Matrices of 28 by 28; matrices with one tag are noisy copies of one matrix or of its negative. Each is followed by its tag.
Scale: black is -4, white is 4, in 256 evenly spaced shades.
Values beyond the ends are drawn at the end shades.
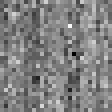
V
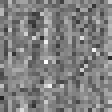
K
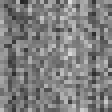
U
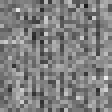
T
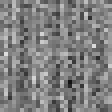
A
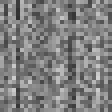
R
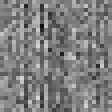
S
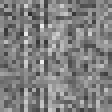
S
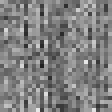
S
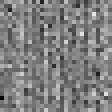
T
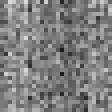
U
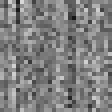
R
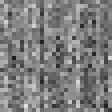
V
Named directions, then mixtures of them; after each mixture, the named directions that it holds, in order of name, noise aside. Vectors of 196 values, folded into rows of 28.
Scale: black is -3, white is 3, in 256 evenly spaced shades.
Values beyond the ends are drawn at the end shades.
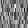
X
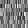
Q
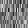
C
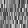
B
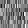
Q.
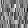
X.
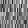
C.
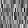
B, X.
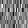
B, C.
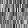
C.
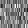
Q, X.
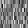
B, X.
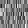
Q.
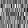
Q, X.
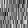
B, C.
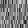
B, C.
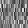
B, X.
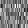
Q, X.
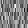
X.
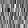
C, X.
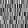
C, Q.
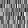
Q.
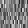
B.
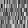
B, Q.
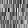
C.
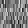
B.
